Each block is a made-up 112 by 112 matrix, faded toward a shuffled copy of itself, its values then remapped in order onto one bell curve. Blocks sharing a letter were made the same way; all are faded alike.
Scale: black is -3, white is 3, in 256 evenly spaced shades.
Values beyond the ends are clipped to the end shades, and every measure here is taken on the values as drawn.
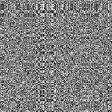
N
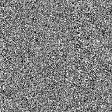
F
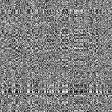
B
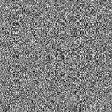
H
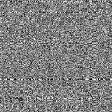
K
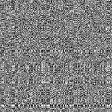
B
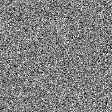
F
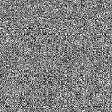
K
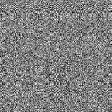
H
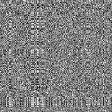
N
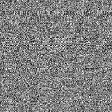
K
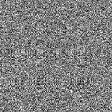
K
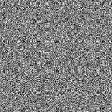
H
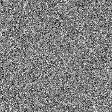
F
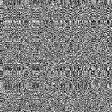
N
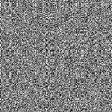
H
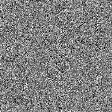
F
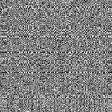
B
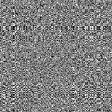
N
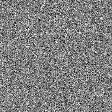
F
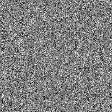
F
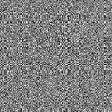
N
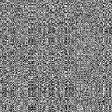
N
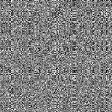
N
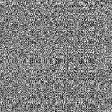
H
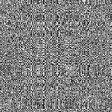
N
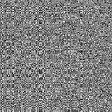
N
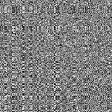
N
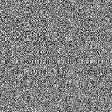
H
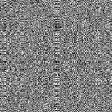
N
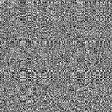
B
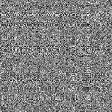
K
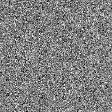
F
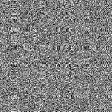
H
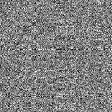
K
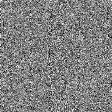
F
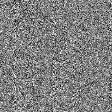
F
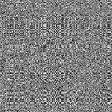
B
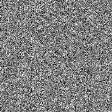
F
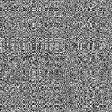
B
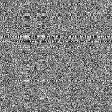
K
